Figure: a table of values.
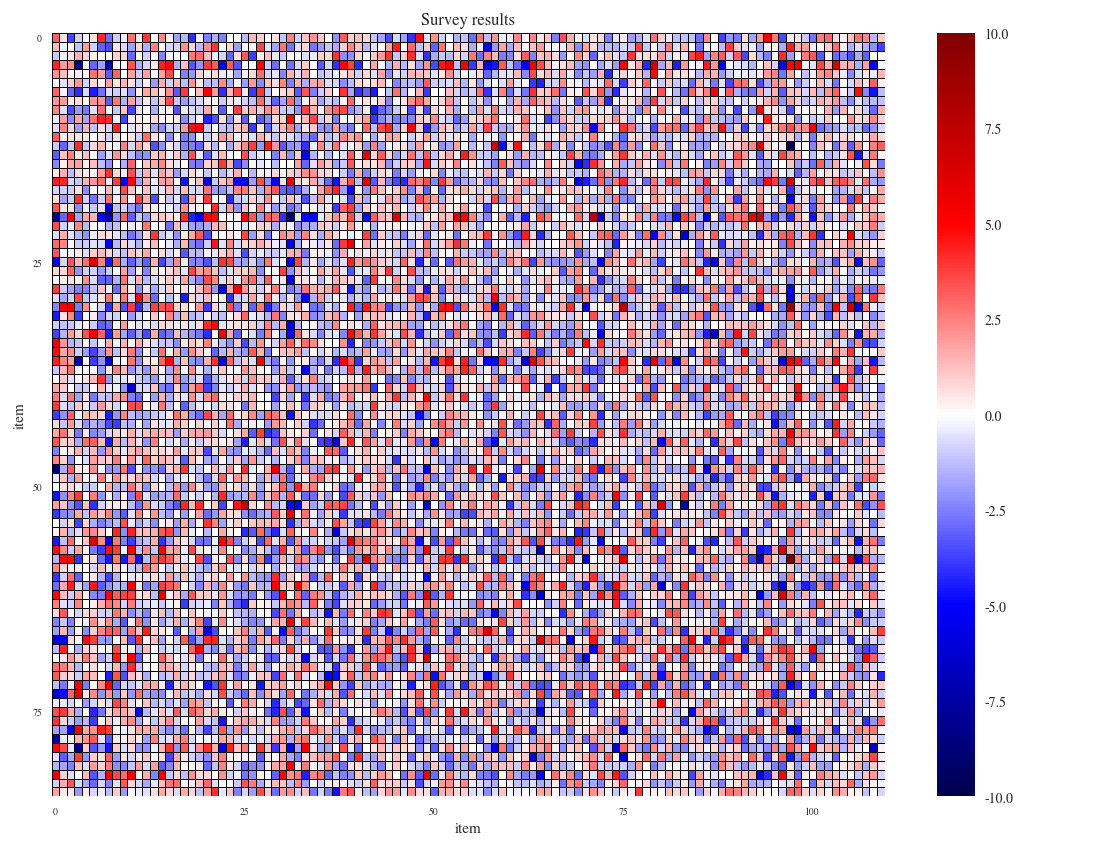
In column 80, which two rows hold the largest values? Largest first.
52, 74
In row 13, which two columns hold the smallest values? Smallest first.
33, 106
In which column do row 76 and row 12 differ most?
97
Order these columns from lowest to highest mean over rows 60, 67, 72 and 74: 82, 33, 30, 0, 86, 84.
0, 86, 30, 33, 82, 84
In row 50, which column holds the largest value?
32
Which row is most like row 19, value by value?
23
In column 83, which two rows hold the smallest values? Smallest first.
52, 22
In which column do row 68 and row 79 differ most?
31
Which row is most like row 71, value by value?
45
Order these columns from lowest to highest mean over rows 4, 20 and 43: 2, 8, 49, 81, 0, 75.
0, 8, 81, 49, 75, 2
